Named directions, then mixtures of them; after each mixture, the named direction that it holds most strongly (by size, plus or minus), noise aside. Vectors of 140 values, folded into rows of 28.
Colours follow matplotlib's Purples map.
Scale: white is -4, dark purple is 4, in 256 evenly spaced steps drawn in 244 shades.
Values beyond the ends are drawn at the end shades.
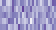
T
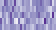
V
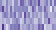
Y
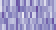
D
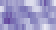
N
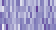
Y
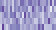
Y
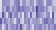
D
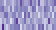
Y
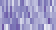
Y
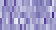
V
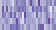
Y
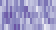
N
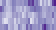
N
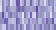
D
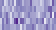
V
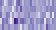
V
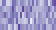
T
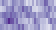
N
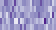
V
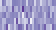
T
